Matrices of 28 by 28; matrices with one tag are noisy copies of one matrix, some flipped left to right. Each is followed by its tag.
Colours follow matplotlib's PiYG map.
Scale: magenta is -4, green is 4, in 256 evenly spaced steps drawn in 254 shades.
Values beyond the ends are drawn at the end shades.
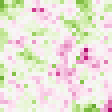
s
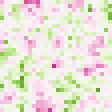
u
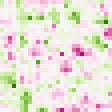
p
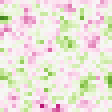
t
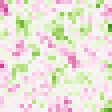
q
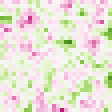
t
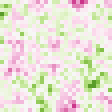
u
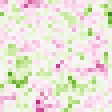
u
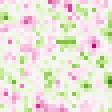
t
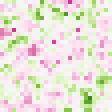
p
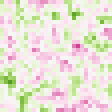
p
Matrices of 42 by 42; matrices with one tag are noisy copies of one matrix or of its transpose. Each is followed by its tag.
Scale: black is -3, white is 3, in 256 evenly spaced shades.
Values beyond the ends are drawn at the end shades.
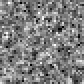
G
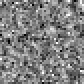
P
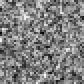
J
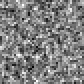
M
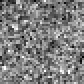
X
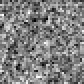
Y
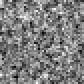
J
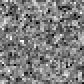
M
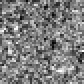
X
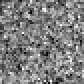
X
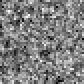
X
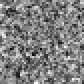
M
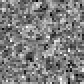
G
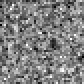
X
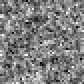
Y
